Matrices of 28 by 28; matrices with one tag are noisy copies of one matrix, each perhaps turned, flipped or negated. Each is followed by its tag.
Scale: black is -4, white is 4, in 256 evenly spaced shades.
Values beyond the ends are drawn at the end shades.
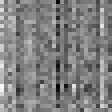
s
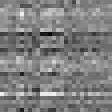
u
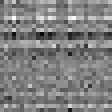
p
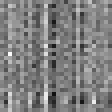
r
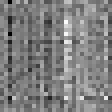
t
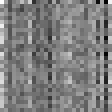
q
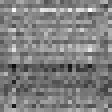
t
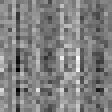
u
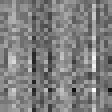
u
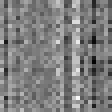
p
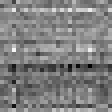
t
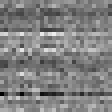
u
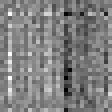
t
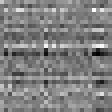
r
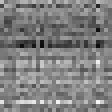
t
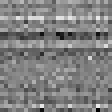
p
